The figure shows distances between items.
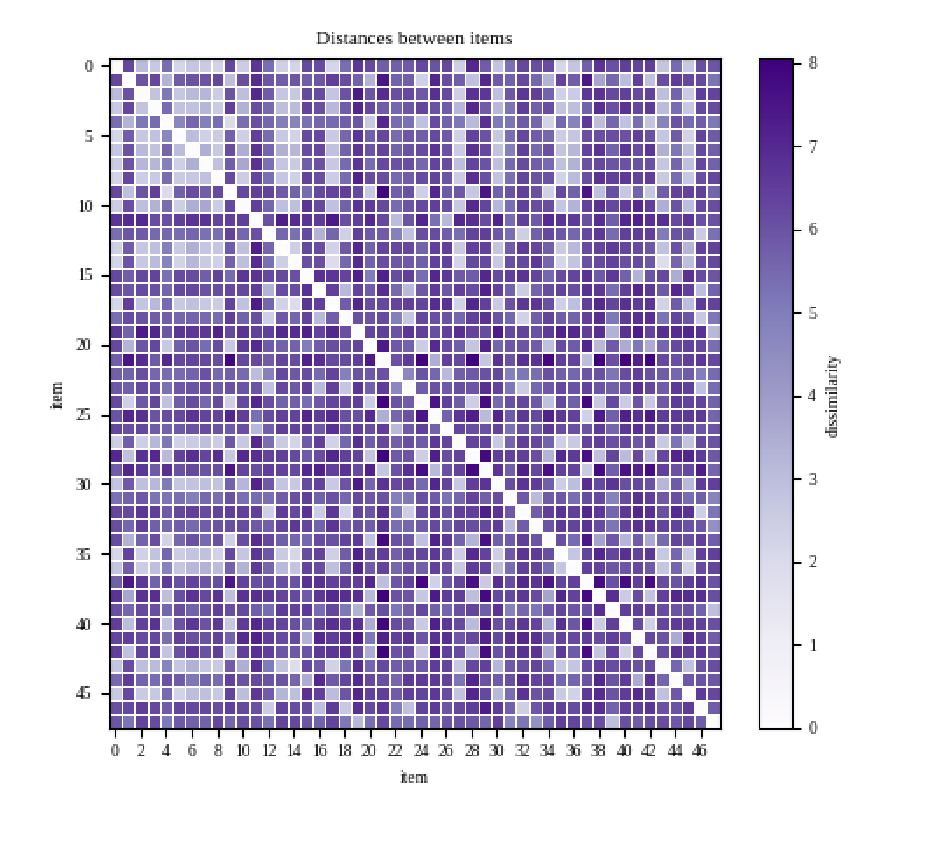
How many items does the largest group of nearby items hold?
17
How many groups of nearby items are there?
8
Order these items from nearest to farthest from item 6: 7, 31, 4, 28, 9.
7, 31, 4, 9, 28
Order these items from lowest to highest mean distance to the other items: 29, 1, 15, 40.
1, 40, 15, 29
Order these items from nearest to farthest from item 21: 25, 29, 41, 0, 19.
29, 25, 0, 19, 41
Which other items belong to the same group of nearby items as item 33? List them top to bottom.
31
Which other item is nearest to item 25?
37
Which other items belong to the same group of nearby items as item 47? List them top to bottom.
19, 39
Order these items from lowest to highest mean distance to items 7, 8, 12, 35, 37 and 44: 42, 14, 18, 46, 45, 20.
14, 45, 18, 46, 20, 42
